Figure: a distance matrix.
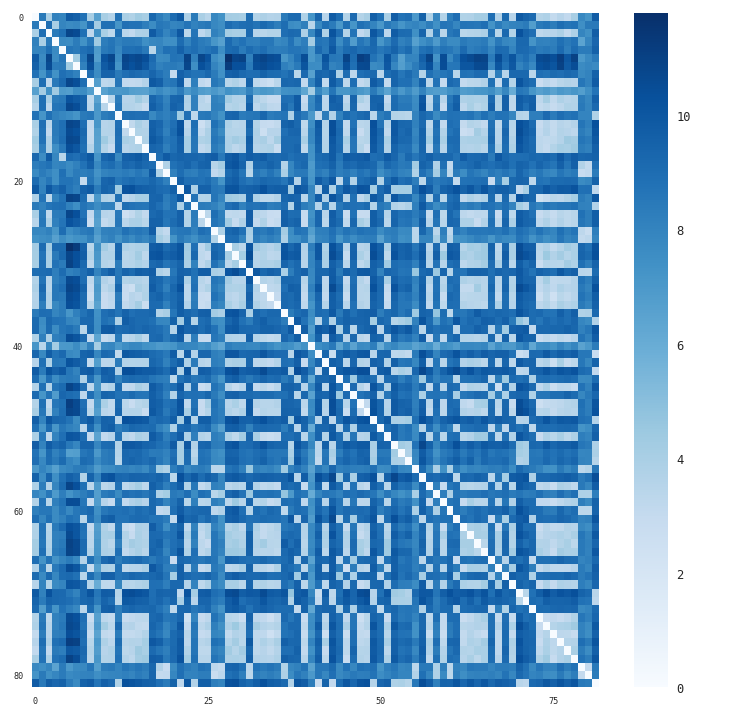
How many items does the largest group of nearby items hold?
39
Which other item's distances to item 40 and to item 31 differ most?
1
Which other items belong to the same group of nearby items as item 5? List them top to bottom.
6
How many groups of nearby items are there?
7
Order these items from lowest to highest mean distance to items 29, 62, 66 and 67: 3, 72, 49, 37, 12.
72, 3, 12, 37, 49
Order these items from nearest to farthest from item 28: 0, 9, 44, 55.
0, 9, 55, 44
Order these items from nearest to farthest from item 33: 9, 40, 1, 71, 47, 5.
47, 9, 40, 1, 71, 5
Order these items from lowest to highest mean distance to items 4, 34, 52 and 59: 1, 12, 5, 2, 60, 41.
2, 12, 41, 1, 60, 5
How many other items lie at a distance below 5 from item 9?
3
